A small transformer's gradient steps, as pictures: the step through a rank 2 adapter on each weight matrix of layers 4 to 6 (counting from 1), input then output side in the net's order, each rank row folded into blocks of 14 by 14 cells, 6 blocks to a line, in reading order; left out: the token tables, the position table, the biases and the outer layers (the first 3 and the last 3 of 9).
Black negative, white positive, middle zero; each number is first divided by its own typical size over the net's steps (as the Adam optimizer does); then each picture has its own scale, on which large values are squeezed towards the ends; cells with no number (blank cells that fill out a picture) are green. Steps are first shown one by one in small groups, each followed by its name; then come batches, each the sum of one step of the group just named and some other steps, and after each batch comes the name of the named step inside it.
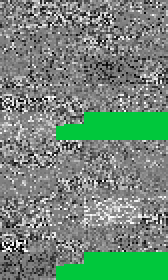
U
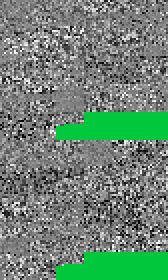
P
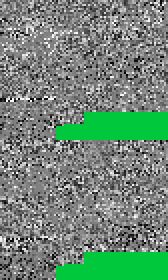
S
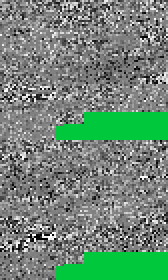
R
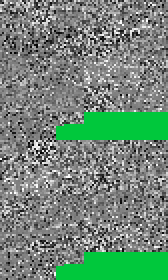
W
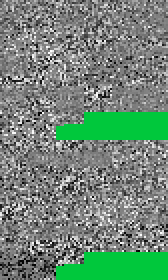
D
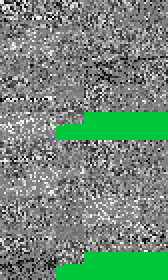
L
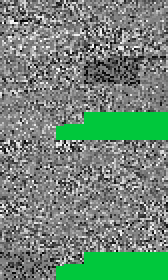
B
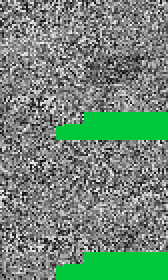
S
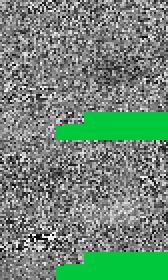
R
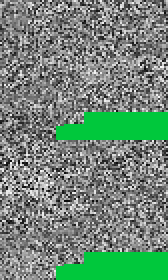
W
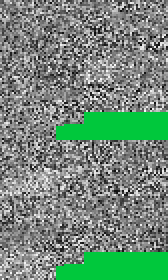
W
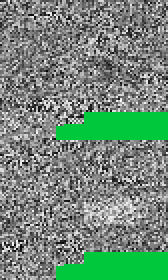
U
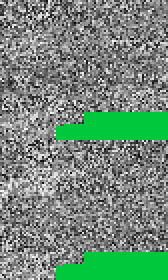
L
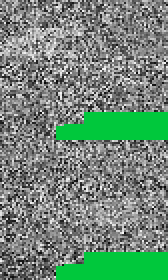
D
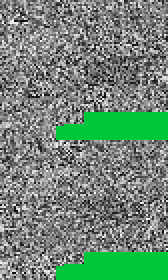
B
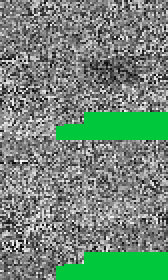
U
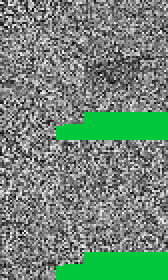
L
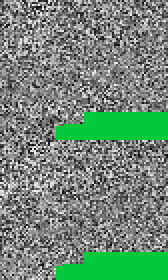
W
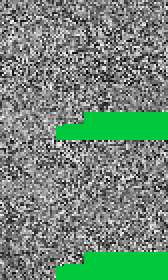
B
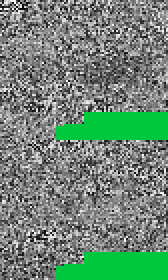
R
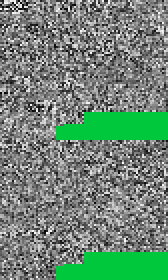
P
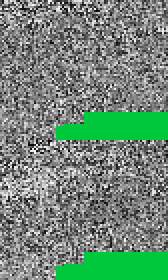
W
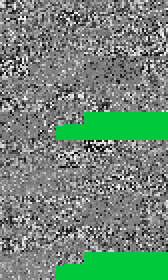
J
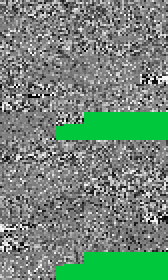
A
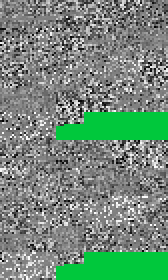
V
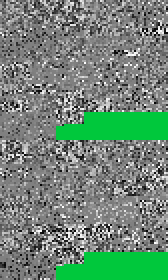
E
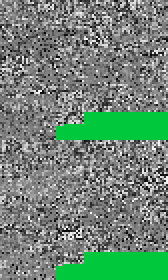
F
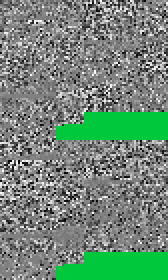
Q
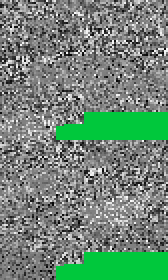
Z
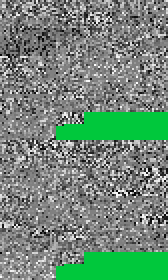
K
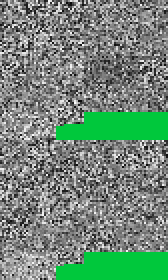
V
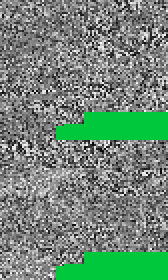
K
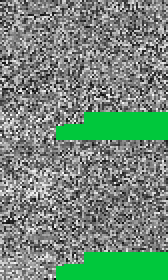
Q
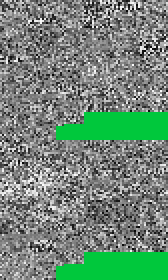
Q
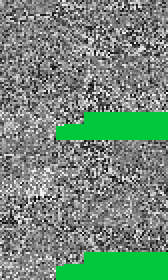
J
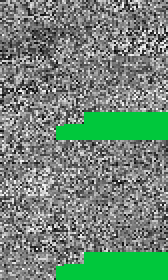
E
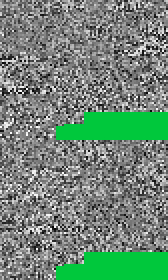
E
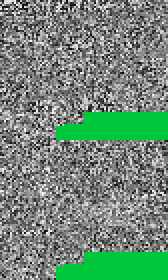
V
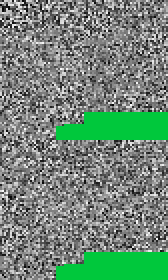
K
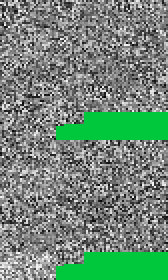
A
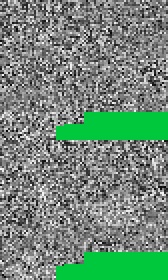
V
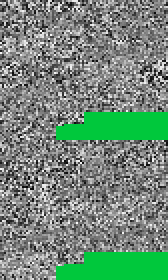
V
